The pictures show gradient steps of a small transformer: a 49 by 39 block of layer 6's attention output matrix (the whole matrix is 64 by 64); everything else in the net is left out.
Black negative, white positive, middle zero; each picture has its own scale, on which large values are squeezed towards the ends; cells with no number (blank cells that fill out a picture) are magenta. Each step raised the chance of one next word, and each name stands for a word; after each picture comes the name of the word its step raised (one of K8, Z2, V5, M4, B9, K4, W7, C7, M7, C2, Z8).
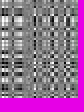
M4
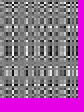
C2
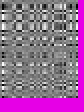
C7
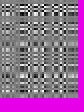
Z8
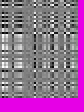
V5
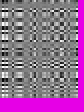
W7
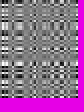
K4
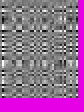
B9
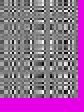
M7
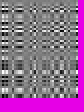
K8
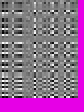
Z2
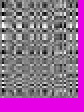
M4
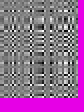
B9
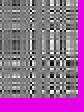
M7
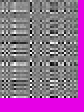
Z2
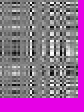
C2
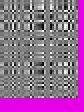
C7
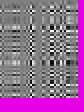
B9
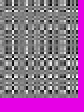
M7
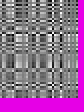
V5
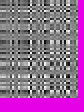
M7
